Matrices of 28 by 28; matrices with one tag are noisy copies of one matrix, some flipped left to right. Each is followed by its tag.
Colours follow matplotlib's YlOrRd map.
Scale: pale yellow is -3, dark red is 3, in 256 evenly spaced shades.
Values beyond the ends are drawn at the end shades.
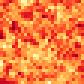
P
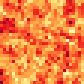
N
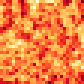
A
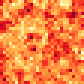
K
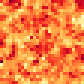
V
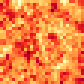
K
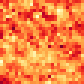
P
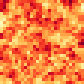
V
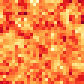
A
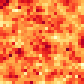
V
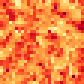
K
